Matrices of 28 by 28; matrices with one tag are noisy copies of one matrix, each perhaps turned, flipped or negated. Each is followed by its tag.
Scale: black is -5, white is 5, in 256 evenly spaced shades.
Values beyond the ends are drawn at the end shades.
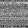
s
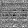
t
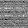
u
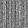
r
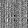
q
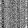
s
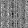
t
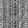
t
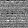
q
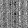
t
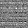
r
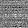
q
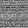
q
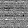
u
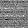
u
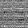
u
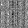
t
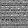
r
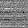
u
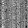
s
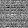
q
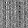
r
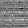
u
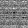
t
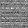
r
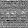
q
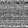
s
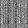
u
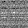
t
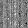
t
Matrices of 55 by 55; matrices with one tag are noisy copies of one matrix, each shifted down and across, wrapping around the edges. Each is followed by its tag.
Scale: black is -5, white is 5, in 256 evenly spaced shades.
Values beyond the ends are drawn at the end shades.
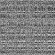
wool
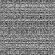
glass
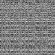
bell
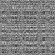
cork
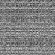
glass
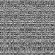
bell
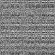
wool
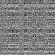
cork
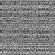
cork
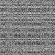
wool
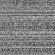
glass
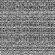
glass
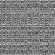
bell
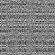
wool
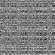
cork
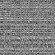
bell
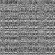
wool
